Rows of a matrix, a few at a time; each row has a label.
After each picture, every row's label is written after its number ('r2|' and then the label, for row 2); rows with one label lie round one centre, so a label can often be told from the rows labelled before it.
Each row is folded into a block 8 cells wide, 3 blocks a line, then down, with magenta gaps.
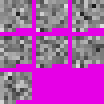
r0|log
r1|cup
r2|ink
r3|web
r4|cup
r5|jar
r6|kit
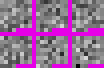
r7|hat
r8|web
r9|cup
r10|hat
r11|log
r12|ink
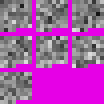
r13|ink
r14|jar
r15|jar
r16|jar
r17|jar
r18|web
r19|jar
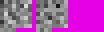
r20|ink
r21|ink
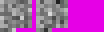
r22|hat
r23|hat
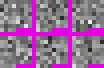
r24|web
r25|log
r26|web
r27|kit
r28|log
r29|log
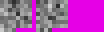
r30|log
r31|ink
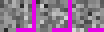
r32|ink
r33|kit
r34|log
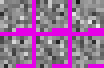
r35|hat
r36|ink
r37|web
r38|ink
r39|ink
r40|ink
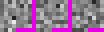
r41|ink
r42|ink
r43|hat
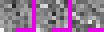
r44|log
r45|log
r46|web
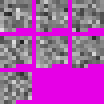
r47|kit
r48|kit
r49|web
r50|ink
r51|log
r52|hat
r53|hat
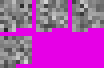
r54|ink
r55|kit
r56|kit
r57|web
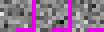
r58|web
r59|cup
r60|ink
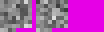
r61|jar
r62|kit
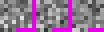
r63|hat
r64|hat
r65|jar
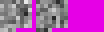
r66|jar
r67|hat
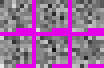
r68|ink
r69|log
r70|log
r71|log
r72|log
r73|jar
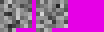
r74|kit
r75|ink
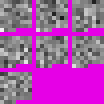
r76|log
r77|log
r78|hat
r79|web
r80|hat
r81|log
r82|cup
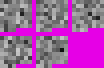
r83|web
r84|kit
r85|log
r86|kit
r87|jar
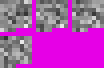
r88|jar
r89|web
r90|web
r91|web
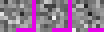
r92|web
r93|kit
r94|log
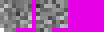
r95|log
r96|ink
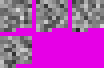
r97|hat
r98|kit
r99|ink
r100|kit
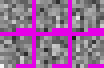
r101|hat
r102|hat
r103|hat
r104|log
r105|kit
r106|ink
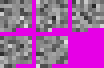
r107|web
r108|hat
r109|ink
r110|cup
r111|cup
